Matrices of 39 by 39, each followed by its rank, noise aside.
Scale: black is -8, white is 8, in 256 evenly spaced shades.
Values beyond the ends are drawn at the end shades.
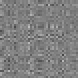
three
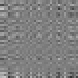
two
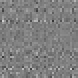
four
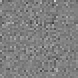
six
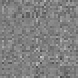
six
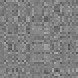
four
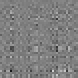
two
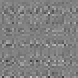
three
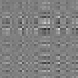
one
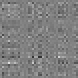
three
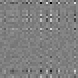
one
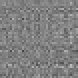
four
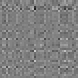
two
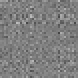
four
